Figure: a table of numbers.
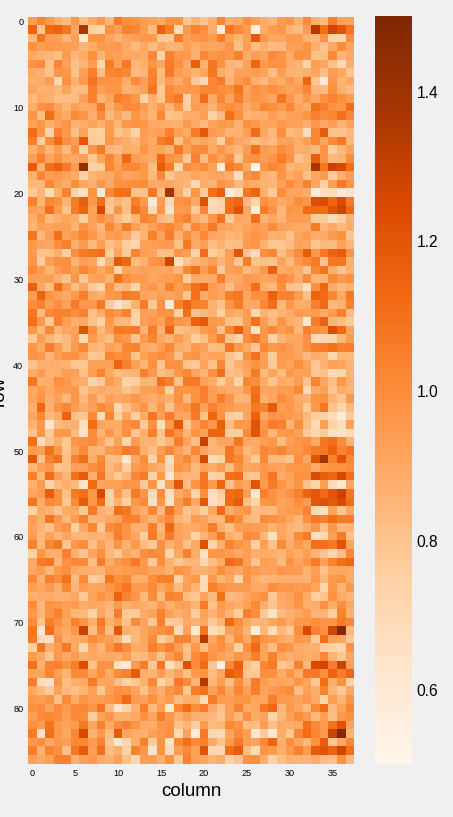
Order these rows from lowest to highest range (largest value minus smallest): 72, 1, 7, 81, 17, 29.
81, 29, 7, 72, 1, 17
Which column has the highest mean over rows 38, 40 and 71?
36
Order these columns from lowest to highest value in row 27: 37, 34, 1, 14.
1, 14, 37, 34
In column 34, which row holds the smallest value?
7
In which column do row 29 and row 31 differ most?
28
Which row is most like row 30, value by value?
0
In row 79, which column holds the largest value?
11
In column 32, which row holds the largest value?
71
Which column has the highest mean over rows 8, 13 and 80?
20
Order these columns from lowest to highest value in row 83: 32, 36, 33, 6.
33, 32, 6, 36
